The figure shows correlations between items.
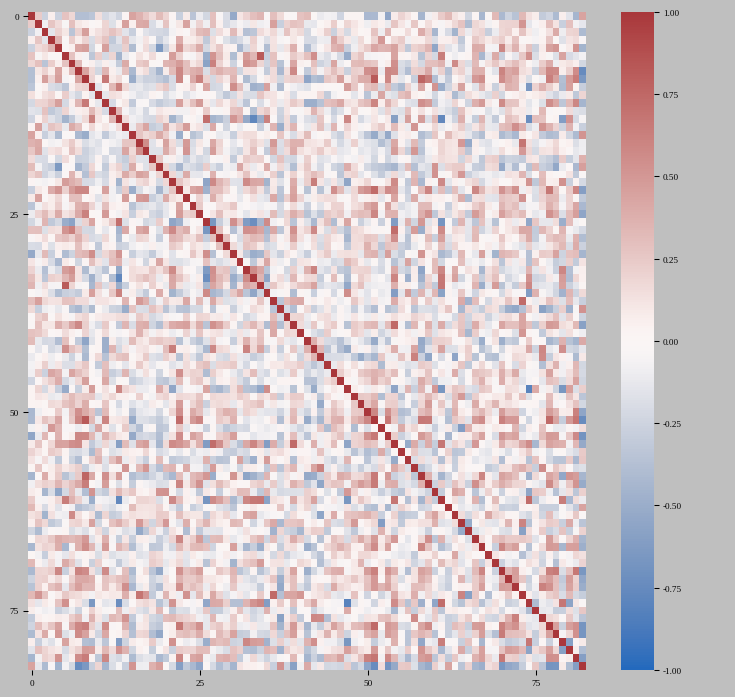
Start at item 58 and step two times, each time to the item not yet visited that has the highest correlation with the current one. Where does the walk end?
51
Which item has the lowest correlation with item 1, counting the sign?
65
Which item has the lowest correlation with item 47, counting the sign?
74
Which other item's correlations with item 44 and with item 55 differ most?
52
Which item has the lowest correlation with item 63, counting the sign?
43
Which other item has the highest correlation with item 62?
82
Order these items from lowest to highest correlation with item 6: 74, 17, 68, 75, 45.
75, 74, 68, 17, 45
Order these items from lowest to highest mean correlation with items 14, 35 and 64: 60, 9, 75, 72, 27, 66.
66, 27, 75, 72, 60, 9
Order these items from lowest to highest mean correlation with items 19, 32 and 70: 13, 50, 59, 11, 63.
13, 11, 59, 50, 63
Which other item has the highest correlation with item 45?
22
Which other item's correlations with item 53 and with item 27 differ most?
58
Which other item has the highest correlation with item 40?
73
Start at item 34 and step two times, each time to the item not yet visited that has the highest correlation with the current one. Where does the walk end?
61
